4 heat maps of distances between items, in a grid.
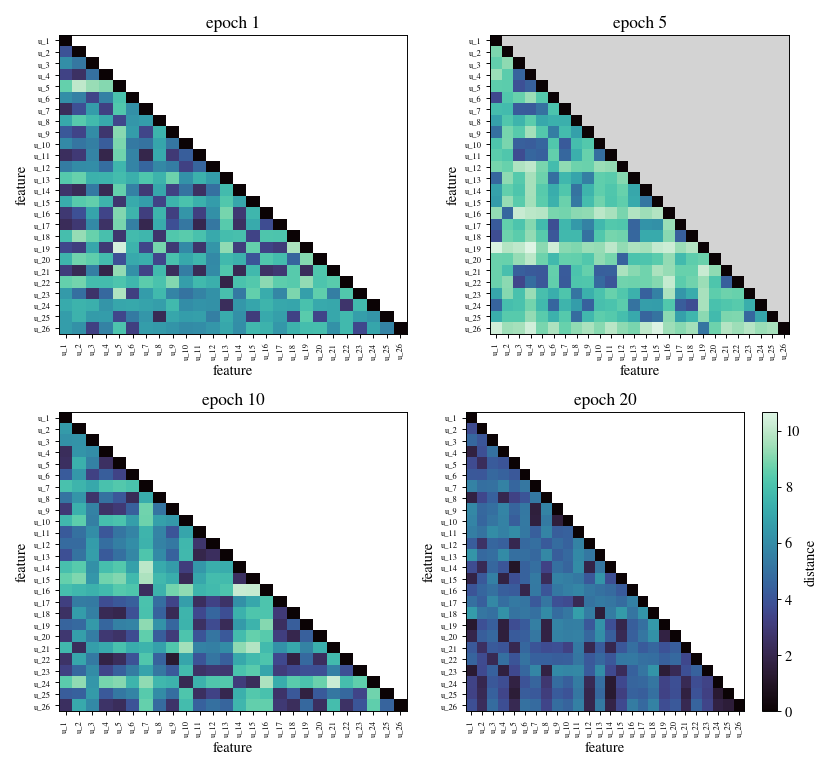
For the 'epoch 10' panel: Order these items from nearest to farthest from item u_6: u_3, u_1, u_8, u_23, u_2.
u_8, u_3, u_1, u_23, u_2
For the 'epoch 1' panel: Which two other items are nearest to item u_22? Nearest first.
u_13, u_24
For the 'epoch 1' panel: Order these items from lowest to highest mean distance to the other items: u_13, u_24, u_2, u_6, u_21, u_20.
u_21, u_2, u_6, u_24, u_20, u_13
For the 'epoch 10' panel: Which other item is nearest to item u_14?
u_15
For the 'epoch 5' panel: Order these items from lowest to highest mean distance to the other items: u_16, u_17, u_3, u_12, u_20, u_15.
u_17, u_3, u_15, u_20, u_12, u_16
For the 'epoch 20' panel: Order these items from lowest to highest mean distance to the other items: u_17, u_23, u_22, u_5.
u_5, u_23, u_22, u_17
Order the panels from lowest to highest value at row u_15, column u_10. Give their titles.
epoch 10, epoch 20, epoch 1, epoch 5
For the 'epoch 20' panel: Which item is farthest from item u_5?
u_11
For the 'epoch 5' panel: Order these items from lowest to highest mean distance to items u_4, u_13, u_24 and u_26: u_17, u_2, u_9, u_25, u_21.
u_17, u_9, u_21, u_25, u_2
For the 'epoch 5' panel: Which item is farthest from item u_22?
u_16
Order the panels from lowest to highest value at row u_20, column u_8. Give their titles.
epoch 20, epoch 1, epoch 10, epoch 5
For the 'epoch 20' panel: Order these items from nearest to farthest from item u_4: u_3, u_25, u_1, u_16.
u_1, u_25, u_16, u_3
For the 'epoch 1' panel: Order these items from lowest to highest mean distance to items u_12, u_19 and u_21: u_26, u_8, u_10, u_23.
u_10, u_23, u_26, u_8
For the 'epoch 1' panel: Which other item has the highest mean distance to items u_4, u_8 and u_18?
u_22
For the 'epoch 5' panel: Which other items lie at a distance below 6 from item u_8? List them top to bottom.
u_14, u_15, u_23, u_25
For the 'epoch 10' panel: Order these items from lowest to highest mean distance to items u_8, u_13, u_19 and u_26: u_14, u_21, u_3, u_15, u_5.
u_5, u_3, u_21, u_14, u_15
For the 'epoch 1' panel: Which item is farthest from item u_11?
u_5
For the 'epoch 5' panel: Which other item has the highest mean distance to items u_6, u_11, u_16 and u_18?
u_19
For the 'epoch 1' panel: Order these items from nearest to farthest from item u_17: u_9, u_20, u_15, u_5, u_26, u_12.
u_9, u_12, u_26, u_15, u_20, u_5
